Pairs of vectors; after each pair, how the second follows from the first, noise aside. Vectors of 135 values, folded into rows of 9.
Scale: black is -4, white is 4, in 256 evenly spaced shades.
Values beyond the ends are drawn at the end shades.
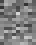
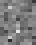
reversed, partly zeroed.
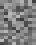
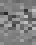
wrapped around, partly zeroed.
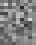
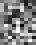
reversed, scaled up.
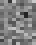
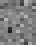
reversed, partly zeroed.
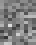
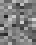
wrapped around, negated.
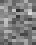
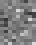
negated, partly zeroed.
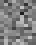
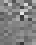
negated, partly zeroed.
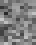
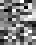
reversed, negated, scaled up.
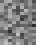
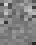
wrapped around, partly zeroed.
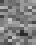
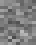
negated, shrunk.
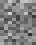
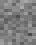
shrunk.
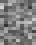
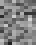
wrapped around, negated.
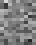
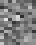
wrapped around, negated.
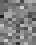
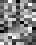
reversed, scaled up.
